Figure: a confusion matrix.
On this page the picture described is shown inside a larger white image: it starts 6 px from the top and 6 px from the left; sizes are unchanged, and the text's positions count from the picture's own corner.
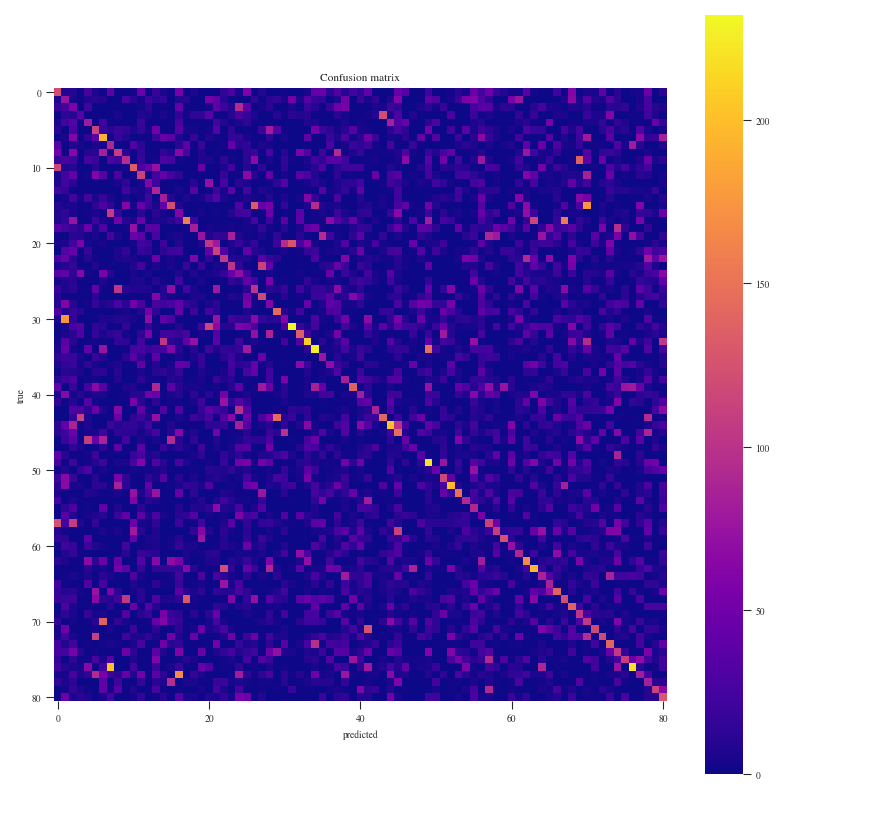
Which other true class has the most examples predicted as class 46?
9
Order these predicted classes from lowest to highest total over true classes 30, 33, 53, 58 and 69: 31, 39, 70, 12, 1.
31, 39, 12, 70, 1
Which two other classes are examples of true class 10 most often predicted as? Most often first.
0, 13
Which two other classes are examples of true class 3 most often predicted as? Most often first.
43, 73
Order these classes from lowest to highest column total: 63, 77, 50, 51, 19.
50, 19, 51, 77, 63
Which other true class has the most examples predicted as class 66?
61
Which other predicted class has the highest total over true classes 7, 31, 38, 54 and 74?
41
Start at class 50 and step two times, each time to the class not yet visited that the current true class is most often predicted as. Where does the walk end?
21
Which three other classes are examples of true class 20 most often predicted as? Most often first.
31, 30, 21
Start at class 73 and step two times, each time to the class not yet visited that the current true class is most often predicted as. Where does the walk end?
49
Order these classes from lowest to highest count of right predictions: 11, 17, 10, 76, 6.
11, 10, 17, 6, 76
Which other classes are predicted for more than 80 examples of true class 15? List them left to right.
26, 34, 70
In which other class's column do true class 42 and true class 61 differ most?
24
